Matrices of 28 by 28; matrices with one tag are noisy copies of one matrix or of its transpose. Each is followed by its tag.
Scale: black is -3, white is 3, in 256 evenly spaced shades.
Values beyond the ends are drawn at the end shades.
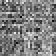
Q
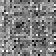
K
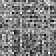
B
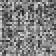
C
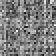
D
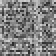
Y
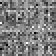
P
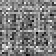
K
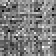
Q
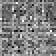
C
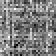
K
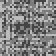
K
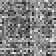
Y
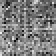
Q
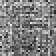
B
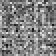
C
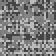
D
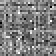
K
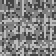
D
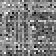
B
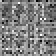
C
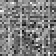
B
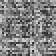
Y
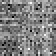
Q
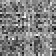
Q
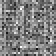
D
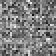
P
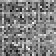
C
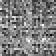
P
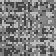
C
